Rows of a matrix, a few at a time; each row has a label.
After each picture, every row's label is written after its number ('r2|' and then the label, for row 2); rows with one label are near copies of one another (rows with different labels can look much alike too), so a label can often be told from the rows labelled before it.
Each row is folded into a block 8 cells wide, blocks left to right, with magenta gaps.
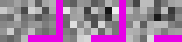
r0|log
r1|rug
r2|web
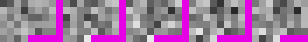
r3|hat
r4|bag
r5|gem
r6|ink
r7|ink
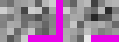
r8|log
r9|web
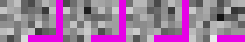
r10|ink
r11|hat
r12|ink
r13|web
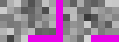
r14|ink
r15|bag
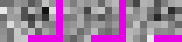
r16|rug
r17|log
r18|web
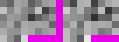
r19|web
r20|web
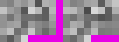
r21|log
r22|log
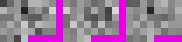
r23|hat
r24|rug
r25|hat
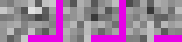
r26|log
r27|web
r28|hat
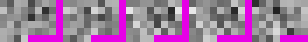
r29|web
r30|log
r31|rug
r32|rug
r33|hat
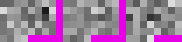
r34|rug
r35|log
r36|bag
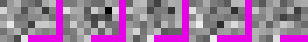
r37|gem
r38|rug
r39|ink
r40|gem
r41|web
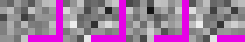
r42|bag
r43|gem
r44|hat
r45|gem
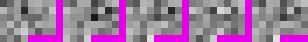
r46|hat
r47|web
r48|web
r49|log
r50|web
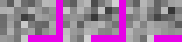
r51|bag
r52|web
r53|web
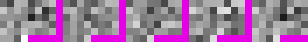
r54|web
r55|bag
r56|gem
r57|log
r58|web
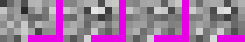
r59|hat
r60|log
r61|log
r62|log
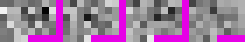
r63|rug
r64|bag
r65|web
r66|hat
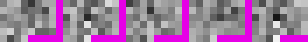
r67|ink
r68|bag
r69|hat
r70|web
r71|bag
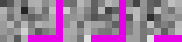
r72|hat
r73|web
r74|bag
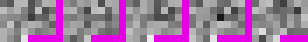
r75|web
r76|log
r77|web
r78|web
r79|ink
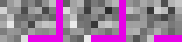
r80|gem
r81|gem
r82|log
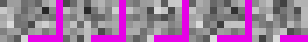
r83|gem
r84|hat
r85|log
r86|gem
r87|ink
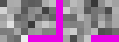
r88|gem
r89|ink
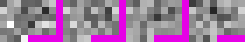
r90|gem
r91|rug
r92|web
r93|hat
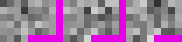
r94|hat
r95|log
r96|ink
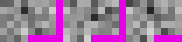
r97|hat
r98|web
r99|hat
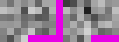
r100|log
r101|hat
